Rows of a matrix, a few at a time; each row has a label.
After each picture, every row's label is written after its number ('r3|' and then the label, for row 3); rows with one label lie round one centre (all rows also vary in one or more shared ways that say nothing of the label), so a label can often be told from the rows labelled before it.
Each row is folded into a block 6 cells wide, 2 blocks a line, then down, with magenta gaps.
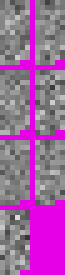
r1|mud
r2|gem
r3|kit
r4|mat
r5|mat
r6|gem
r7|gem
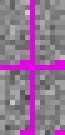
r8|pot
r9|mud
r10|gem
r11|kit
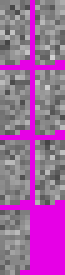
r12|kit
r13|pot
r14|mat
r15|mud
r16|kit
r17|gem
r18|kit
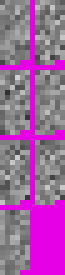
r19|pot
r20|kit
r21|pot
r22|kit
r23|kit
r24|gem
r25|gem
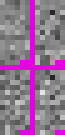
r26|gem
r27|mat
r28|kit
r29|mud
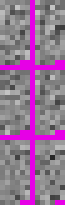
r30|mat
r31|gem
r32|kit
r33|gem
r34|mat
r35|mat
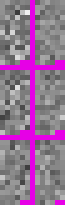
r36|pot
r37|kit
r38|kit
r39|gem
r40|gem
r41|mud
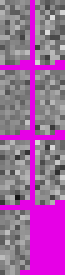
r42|mat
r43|gem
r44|mat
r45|kit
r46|kit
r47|gem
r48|mud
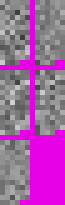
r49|mat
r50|pot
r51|mud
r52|mud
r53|pot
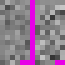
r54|pot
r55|mat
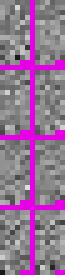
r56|kit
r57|kit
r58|kit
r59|mud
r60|gem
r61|kit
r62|pot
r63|kit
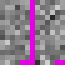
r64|mat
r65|pot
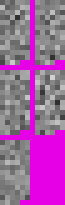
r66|pot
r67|gem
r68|mat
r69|pot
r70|kit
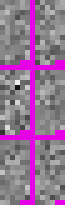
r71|mat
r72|pot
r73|pot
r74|mud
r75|kit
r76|gem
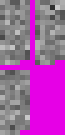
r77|gem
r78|mat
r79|gem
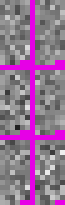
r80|mat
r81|pot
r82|kit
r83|mat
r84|gem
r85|pot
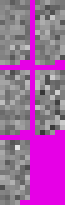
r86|gem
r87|kit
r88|pot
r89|mat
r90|gem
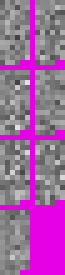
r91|mud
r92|mat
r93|pot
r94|mat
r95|pot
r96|kit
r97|gem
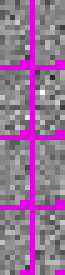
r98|kit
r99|gem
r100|gem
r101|mud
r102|gem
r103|mat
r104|kit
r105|pot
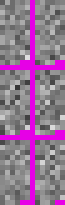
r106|mud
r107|gem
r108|mud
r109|mud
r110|kit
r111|mud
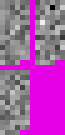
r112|gem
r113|mud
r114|kit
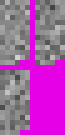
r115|pot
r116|pot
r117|mud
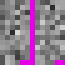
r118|kit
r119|mat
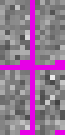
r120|kit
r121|mud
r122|mud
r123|pot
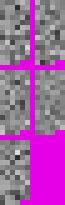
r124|mat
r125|mat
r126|mat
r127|mud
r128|gem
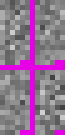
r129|gem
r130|pot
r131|mat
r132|mat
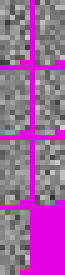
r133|pot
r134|mud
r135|pot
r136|mud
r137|kit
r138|kit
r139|mat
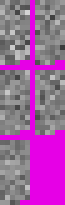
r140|pot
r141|pot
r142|mud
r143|pot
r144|kit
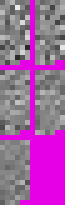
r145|kit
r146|mat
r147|kit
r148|kit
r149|pot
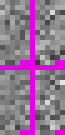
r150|mat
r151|gem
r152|kit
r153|pot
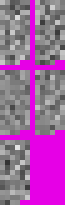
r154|gem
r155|mat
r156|mat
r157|gem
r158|pot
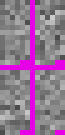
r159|kit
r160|kit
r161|gem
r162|pot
